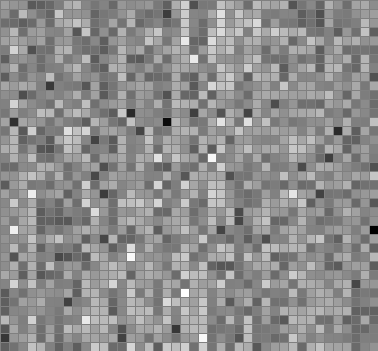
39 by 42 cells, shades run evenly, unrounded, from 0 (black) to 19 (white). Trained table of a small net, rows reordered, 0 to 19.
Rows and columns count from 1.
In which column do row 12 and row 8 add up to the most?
2
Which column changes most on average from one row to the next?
10
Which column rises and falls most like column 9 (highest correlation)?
8
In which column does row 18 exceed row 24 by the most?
18
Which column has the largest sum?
21
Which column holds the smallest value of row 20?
11
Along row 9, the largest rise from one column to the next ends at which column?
29
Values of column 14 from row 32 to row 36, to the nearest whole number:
10 10 10 10 11
